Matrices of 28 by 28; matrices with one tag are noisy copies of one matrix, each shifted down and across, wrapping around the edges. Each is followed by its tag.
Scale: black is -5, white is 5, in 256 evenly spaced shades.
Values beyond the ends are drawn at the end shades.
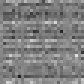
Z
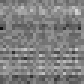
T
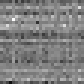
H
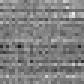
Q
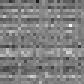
Z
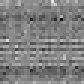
T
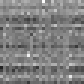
H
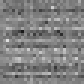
H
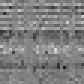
T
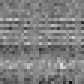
T
